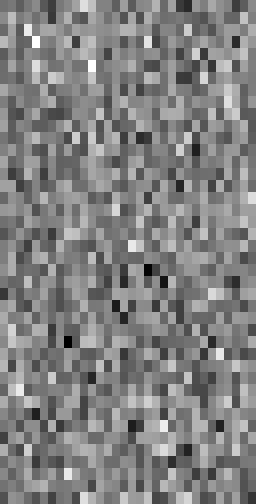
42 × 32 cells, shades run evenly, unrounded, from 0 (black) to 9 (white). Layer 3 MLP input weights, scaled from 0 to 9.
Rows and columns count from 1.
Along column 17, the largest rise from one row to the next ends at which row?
21
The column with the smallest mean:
16
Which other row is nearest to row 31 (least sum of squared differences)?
8
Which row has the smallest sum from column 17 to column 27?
29
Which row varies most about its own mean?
36
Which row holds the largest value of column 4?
3
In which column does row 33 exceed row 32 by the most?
12
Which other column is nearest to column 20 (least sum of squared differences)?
10
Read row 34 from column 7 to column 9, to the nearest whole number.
3 4 6
